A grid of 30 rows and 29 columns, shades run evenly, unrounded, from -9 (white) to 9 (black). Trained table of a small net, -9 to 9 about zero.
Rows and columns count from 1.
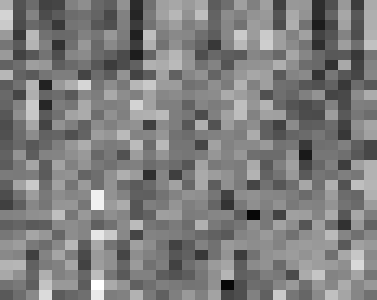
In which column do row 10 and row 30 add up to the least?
8
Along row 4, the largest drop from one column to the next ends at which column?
12
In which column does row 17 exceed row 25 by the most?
24
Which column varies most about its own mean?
11
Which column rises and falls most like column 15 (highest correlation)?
14
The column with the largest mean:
25
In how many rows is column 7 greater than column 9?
15
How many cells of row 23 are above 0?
18
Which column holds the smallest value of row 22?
5
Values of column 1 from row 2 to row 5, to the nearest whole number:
-6 -5 -2 1
